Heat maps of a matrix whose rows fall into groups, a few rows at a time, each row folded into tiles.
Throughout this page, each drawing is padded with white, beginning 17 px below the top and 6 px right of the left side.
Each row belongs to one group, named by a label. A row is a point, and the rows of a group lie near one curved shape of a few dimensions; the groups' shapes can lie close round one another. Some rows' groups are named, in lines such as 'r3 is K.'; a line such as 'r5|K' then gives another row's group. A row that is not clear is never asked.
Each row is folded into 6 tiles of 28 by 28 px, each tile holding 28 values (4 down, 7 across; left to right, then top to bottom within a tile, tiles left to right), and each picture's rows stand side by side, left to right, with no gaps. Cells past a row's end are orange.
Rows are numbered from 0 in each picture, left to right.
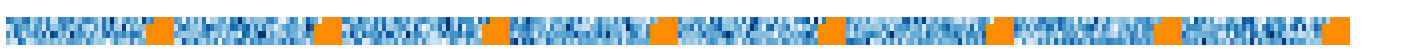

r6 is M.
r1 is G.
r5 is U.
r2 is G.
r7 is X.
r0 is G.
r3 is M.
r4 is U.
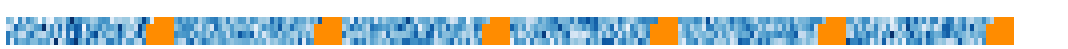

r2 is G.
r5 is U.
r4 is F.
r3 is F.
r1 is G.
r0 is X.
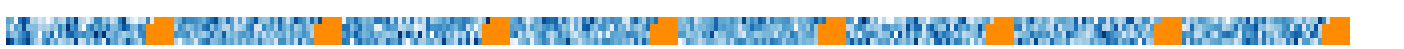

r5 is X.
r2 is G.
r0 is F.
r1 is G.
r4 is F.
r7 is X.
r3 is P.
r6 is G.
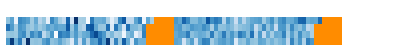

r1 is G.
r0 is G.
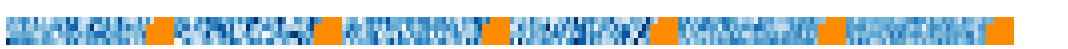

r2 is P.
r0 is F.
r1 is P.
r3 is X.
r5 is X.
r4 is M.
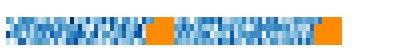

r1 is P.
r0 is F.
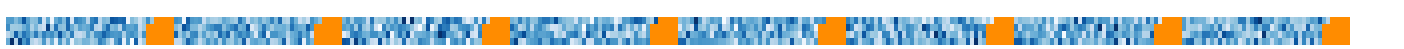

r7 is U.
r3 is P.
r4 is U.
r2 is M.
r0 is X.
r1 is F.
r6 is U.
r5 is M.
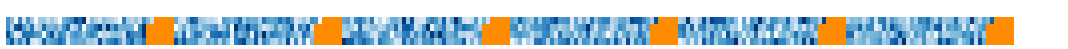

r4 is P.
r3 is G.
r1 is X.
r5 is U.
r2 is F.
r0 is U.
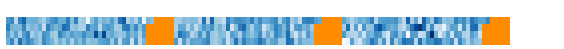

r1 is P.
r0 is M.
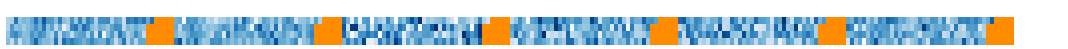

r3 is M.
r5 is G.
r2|U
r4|G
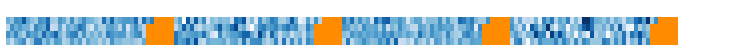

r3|U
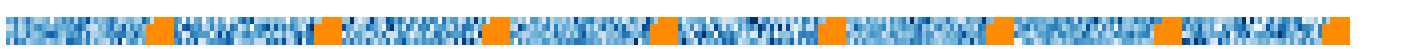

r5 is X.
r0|X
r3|X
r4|U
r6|F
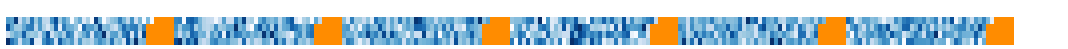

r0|M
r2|U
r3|F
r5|G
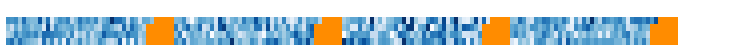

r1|U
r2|F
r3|P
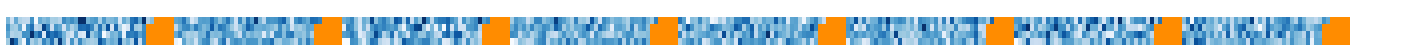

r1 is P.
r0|U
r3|M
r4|G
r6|F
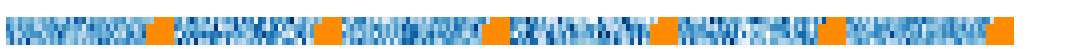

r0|F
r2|F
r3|M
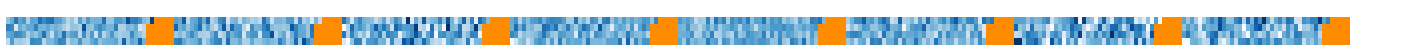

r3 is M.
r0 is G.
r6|M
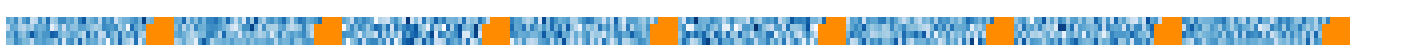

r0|U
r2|F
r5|G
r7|G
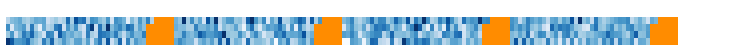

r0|U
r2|F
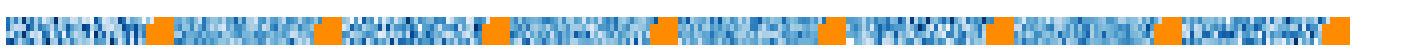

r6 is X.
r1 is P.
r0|M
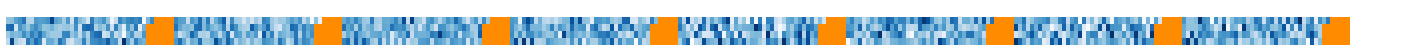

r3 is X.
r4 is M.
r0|G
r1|M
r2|M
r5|F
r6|M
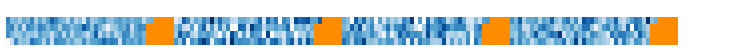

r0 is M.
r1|P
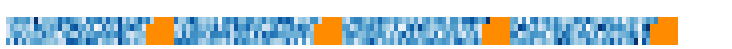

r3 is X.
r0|F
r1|X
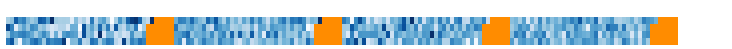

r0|P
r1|G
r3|P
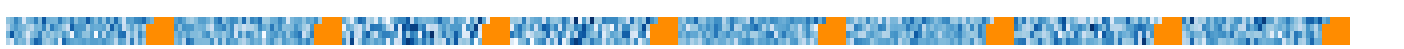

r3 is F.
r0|P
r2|X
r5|X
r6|M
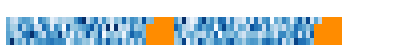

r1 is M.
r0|U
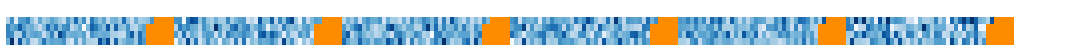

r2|U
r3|F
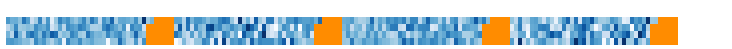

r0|U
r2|F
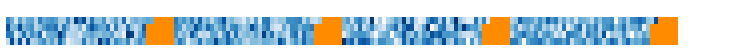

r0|F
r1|M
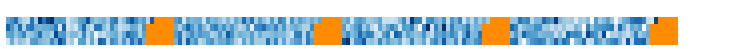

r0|P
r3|P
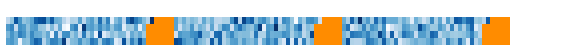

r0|P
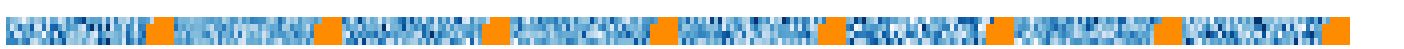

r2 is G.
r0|U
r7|U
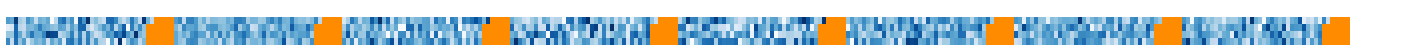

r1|F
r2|P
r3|U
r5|F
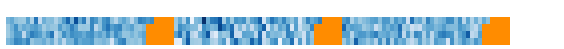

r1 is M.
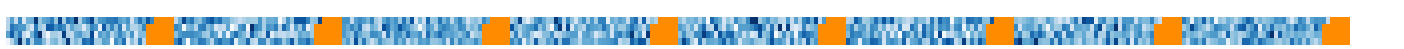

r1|P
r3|M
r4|U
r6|U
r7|G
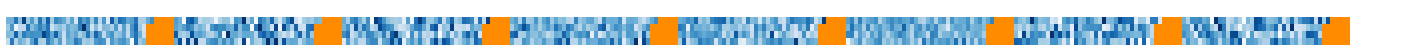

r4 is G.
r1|X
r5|M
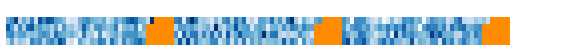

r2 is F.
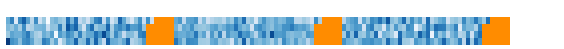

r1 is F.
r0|F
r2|P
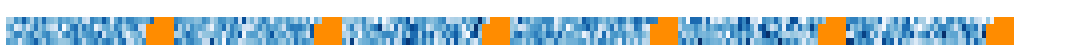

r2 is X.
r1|M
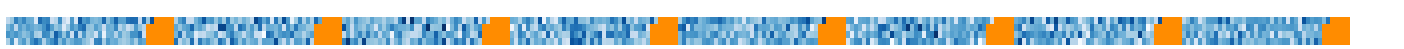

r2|F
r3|F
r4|G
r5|G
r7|P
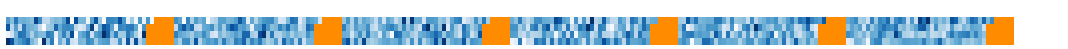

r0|M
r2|F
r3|M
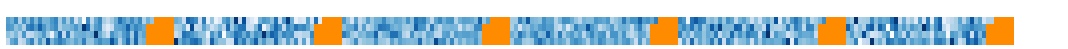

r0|M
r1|F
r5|M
